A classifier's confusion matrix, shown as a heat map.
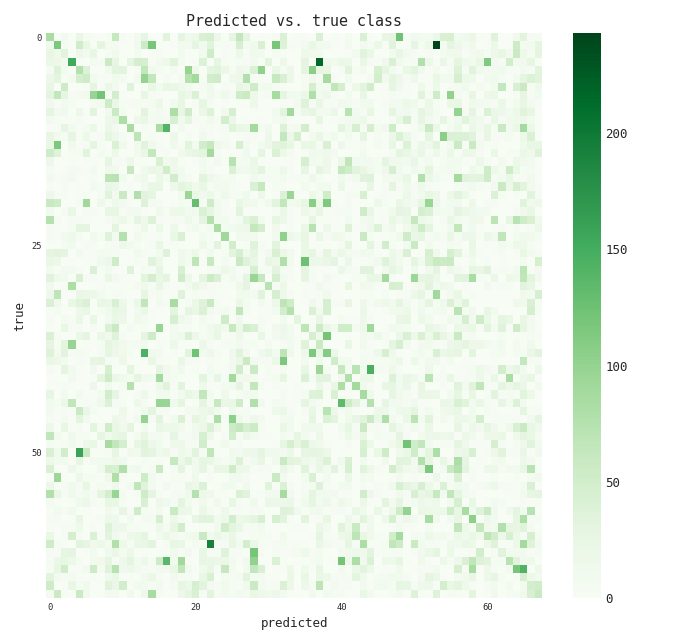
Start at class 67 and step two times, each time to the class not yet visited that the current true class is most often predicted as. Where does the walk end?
22
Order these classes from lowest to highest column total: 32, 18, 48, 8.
18, 48, 8, 32
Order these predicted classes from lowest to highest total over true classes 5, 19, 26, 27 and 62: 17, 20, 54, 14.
17, 54, 14, 20
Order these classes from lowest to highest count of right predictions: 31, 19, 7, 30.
31, 30, 19, 7
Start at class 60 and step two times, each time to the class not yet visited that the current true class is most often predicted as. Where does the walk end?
0
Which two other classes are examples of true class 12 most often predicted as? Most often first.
54, 32
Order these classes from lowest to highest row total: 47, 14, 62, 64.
62, 14, 47, 64
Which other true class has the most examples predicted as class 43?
61
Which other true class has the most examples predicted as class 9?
55
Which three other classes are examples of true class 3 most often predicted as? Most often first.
37, 60, 51
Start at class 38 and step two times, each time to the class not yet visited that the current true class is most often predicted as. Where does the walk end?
1
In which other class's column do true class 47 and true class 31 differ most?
53
